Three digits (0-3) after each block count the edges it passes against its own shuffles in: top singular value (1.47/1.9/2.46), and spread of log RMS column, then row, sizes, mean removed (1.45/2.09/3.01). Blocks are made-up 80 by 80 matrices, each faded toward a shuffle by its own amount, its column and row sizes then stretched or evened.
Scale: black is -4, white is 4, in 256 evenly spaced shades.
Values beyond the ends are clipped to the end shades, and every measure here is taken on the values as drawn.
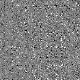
1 2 1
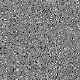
1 1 1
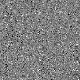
1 1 0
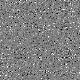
1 0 2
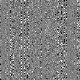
2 3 0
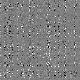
2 3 2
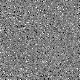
0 1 1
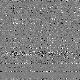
0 1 3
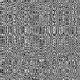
3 2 0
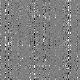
2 3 1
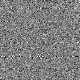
1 0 2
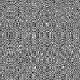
3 2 0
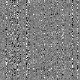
1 3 1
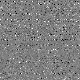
0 0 2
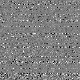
0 0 3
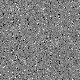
0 1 0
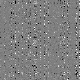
1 3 1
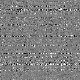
2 1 3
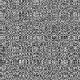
3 1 2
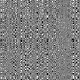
3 3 0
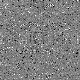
1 0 1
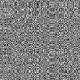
3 2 0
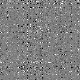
0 2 2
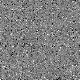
0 1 1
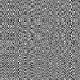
3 3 0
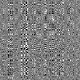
3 3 2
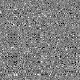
2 0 2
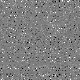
0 1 2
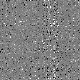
1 2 1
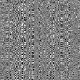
3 3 0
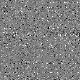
0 1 2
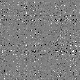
0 2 2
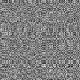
3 1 2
